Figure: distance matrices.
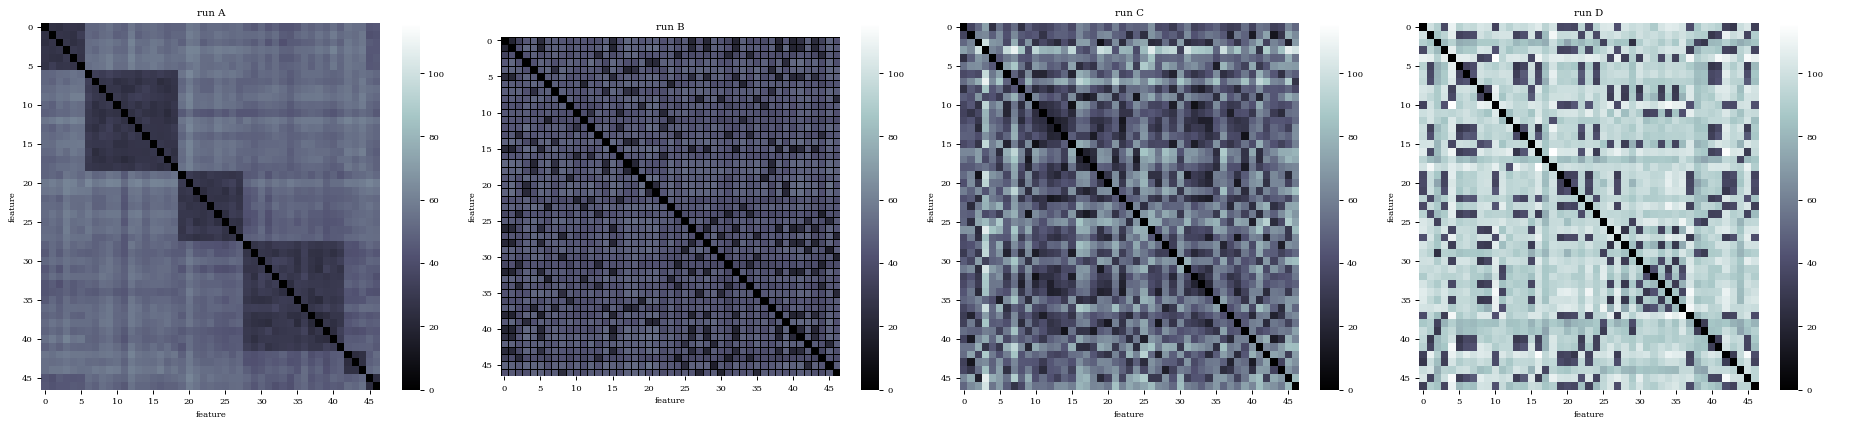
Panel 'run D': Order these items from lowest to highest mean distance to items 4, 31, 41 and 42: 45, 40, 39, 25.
40, 45, 39, 25
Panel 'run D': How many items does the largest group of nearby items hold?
12
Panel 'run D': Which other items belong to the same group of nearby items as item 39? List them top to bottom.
2, 25, 29, 38
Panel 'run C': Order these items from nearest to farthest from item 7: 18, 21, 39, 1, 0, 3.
0, 1, 18, 39, 21, 3
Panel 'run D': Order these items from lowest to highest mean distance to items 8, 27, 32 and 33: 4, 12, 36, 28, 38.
28, 4, 36, 38, 12
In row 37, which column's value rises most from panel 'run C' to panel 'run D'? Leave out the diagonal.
11
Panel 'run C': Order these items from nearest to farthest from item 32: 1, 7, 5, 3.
1, 7, 5, 3
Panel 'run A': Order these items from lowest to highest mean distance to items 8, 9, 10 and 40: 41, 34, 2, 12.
12, 34, 41, 2
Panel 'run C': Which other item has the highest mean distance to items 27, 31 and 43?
3
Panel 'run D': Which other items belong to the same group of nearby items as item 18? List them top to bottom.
12
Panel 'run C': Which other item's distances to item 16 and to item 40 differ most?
25
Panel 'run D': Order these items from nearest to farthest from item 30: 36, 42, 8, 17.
8, 36, 17, 42
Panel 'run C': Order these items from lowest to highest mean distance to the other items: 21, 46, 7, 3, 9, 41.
9, 21, 41, 46, 7, 3
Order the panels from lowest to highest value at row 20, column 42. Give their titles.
run C, run D, run B, run A
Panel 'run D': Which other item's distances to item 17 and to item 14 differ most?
44
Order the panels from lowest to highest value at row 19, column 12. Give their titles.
run C, run B, run A, run D
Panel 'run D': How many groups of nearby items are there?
7
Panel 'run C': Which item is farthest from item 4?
26
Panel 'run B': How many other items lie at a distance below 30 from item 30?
4
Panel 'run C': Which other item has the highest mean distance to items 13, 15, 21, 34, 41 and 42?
7
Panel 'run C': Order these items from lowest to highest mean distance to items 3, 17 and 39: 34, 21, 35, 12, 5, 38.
21, 35, 5, 12, 34, 38
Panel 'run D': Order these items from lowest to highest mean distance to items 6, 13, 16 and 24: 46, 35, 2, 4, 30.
2, 46, 35, 30, 4
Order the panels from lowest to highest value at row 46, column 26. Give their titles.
run B, run A, run C, run D
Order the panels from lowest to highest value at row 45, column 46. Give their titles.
run A, run B, run C, run D
